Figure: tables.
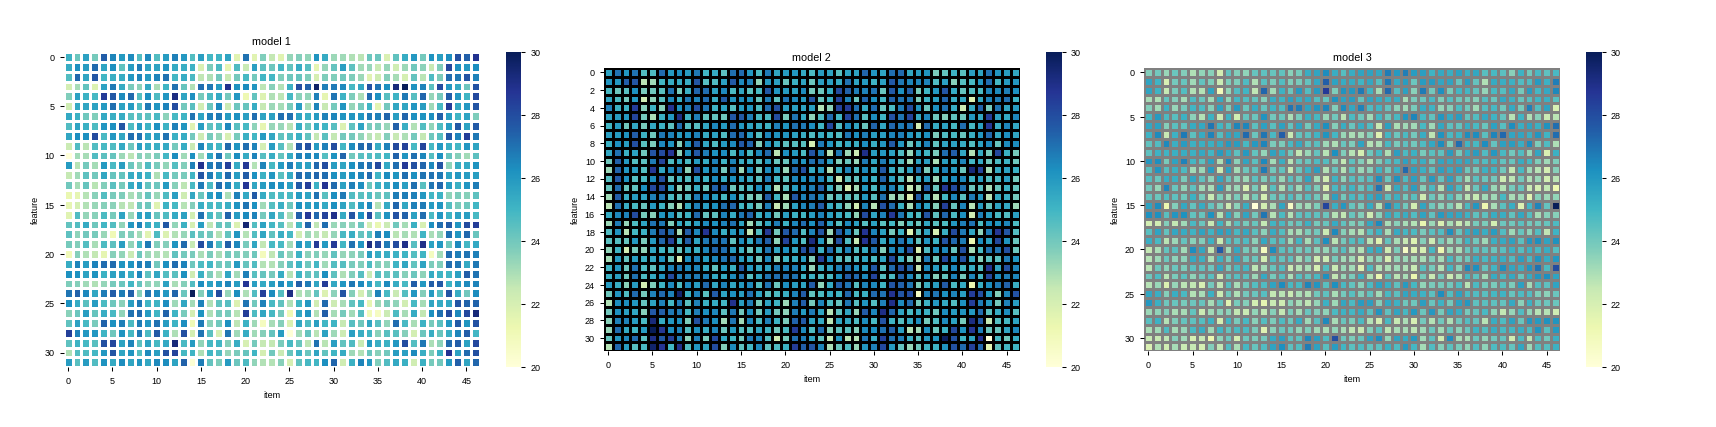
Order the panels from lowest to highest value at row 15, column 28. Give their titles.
model 2, model 3, model 1
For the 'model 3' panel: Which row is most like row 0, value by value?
1
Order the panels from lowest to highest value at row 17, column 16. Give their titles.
model 1, model 2, model 3
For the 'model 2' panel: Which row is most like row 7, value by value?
0
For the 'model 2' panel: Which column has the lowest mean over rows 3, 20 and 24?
41
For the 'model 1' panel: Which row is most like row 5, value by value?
30
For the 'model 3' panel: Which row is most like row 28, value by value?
19
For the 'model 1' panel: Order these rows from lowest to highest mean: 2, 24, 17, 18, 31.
18, 2, 17, 31, 24
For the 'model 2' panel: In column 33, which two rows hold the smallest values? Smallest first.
14, 17
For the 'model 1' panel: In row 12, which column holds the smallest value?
0
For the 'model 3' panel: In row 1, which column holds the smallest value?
2
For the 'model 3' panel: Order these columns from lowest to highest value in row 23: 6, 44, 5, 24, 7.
5, 6, 7, 24, 44
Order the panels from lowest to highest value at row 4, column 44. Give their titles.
model 3, model 1, model 2
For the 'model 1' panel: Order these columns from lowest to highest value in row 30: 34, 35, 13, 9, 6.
35, 34, 13, 6, 9
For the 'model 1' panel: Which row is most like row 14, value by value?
10
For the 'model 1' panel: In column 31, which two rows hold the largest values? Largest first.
24, 10
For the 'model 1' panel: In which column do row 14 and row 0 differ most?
21
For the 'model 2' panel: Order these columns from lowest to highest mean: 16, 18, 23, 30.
16, 23, 30, 18
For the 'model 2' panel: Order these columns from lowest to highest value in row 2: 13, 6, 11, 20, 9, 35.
35, 6, 9, 20, 13, 11
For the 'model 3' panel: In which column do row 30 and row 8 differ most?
21
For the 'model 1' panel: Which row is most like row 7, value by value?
27
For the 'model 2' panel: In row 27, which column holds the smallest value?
25
